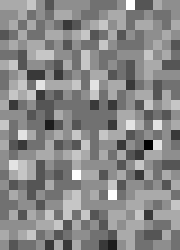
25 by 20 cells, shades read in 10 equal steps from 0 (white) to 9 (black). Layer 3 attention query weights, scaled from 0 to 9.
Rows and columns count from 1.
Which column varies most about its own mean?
13
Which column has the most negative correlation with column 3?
18
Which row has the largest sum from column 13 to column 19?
15
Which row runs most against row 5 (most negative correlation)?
21
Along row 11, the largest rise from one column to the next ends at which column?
2
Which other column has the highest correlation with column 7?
5
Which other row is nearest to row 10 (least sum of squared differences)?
17
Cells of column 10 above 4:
9
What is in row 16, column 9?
2
